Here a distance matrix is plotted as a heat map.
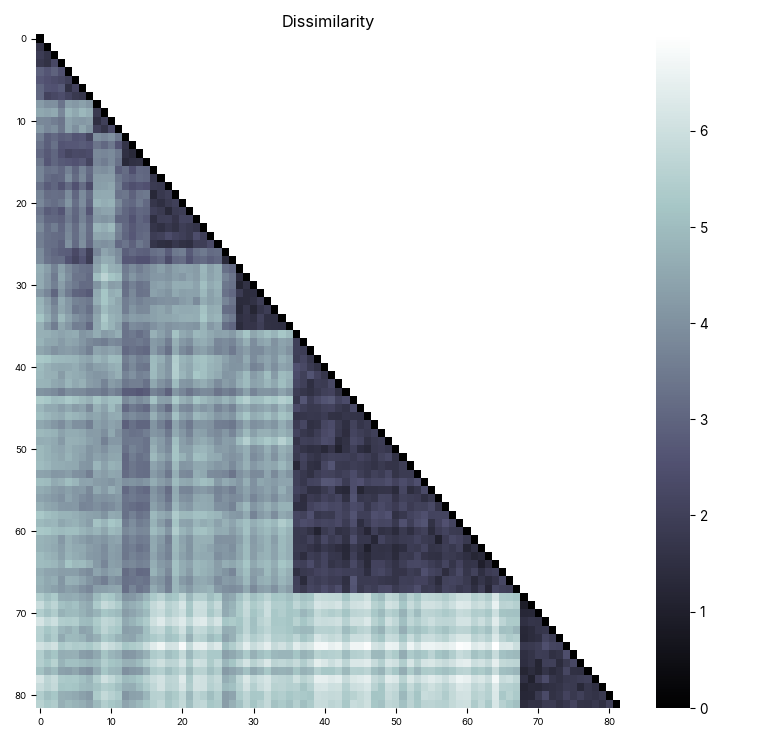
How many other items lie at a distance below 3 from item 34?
7
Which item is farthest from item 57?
74
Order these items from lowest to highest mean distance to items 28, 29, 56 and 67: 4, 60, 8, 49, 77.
60, 49, 4, 8, 77
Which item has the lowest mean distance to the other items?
43
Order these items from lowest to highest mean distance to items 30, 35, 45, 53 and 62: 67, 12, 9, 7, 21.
67, 12, 7, 21, 9
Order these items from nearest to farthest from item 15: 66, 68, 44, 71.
66, 44, 68, 71
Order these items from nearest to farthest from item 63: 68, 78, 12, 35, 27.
12, 27, 35, 68, 78
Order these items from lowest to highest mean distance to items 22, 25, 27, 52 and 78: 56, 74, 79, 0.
56, 0, 79, 74
